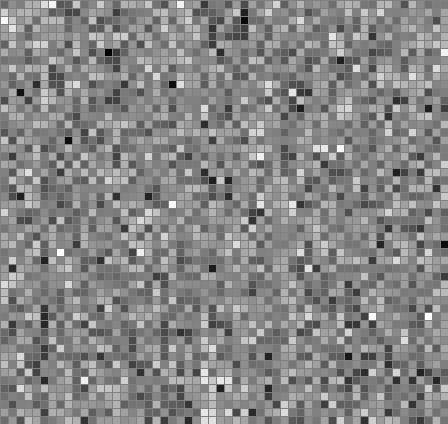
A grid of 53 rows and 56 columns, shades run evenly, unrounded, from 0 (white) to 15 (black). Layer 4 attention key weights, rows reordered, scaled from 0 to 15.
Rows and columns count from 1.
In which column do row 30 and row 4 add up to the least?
21
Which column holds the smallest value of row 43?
51
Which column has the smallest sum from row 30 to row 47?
26
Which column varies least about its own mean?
35
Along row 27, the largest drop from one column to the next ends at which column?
34
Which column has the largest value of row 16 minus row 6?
22
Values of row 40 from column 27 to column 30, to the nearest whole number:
10 7 8 5
